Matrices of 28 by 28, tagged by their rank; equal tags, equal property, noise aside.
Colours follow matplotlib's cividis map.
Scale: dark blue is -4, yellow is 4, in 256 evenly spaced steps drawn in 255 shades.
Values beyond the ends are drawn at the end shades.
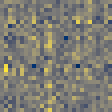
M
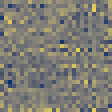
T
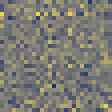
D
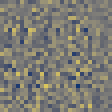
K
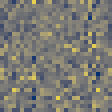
T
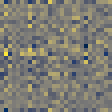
M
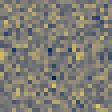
D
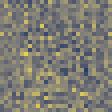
D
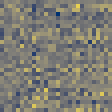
K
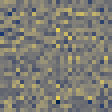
T
